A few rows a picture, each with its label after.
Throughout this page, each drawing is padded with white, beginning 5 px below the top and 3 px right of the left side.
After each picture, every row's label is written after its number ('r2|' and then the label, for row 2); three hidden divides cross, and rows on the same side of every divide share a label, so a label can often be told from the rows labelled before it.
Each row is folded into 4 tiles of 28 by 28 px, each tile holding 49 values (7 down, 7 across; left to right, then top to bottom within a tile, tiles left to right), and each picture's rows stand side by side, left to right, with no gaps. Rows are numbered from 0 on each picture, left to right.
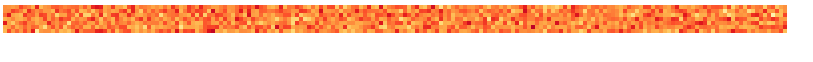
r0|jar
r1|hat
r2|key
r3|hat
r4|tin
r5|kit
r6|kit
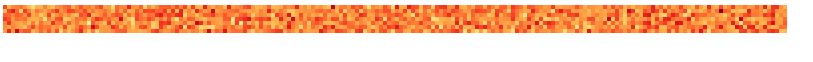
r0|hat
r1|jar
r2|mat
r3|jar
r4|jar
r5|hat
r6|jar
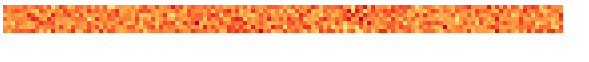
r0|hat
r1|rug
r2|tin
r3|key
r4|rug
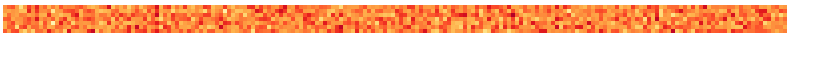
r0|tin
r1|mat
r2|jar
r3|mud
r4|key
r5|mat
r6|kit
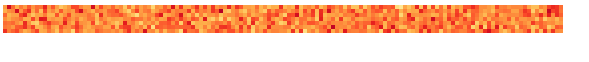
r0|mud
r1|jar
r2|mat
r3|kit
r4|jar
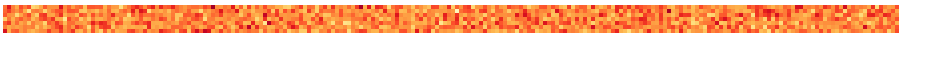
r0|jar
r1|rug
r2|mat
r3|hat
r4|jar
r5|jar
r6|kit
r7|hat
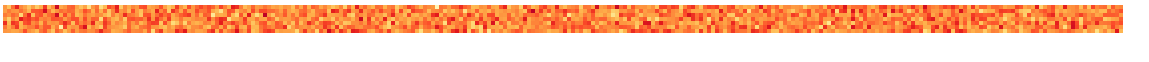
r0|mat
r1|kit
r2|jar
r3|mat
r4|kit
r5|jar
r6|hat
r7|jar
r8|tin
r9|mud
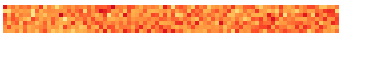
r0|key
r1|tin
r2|tin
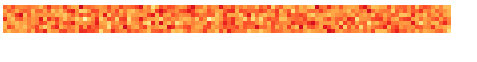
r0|hat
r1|jar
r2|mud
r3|tin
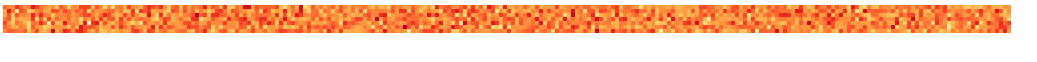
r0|hat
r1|rug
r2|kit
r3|jar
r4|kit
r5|tin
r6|jar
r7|mat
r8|mat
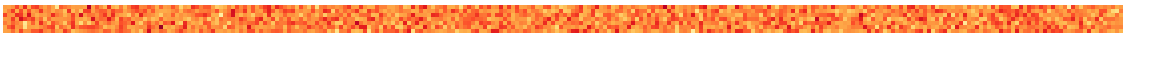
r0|hat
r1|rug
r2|kit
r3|tin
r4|hat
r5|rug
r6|kit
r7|tin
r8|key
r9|kit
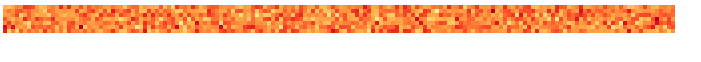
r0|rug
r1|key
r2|mud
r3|rug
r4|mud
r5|hat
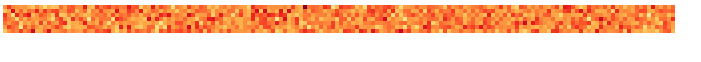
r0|key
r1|kit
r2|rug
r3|kit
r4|mud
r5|mud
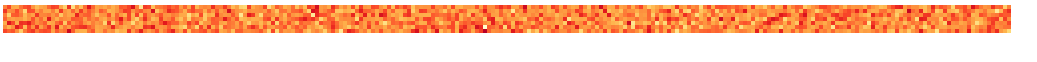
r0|tin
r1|hat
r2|mud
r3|hat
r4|mud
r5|kit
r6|hat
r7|mat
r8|hat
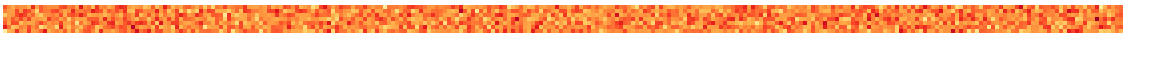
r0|hat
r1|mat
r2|key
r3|mat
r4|mat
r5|rug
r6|hat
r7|tin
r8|mud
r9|kit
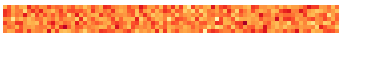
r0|jar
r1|rug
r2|tin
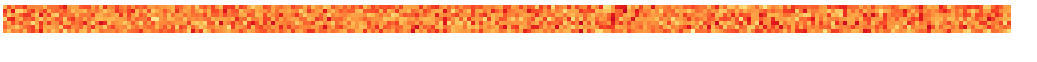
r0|jar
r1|rug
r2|mat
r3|rug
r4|key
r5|rug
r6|kit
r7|rug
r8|key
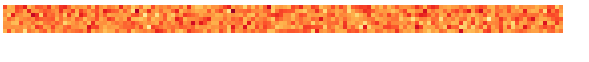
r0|hat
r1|mud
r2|kit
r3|rug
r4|rug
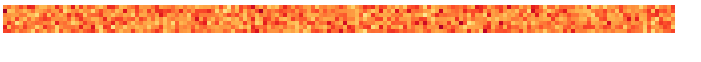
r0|mud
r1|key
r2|jar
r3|mud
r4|rug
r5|mud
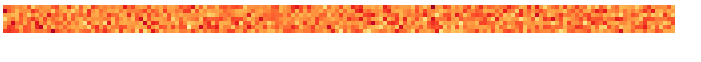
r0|tin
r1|hat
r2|mud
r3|hat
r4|hat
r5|kit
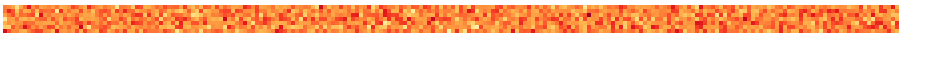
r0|mud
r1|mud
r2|kit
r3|kit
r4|hat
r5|rug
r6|mud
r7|key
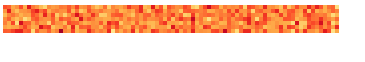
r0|tin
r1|jar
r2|key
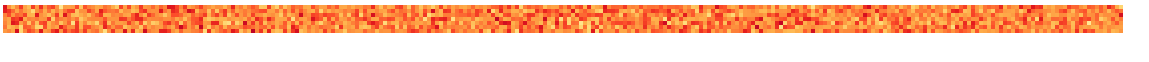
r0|mat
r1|jar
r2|tin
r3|hat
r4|rug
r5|key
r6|tin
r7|hat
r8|tin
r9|rug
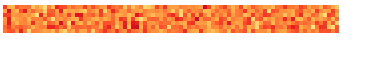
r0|jar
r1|mud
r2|rug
